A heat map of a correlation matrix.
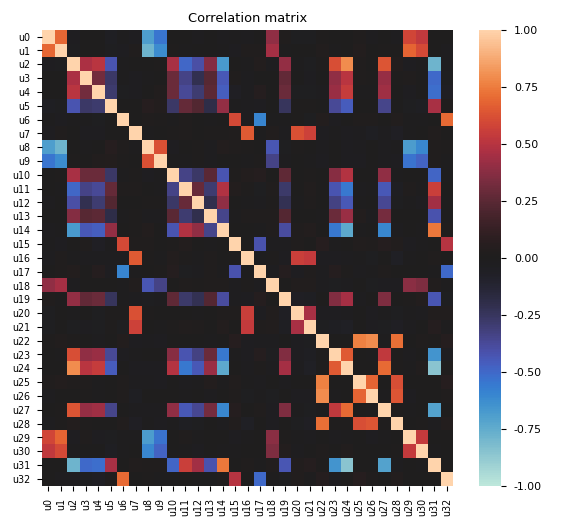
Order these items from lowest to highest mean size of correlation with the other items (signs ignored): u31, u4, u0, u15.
u15, u0, u4, u31
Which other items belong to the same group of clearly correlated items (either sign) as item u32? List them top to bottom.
u6, u15, u17
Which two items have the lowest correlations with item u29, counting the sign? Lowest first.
u8, u9
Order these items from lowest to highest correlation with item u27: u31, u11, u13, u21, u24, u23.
u31, u11, u21, u13, u23, u24
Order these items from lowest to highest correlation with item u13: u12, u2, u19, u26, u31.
u31, u12, u26, u19, u2
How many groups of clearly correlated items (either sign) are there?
5
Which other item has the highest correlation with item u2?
u24
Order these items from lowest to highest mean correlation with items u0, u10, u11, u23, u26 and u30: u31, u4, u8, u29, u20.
u8, u31, u20, u4, u29
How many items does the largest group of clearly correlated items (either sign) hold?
14
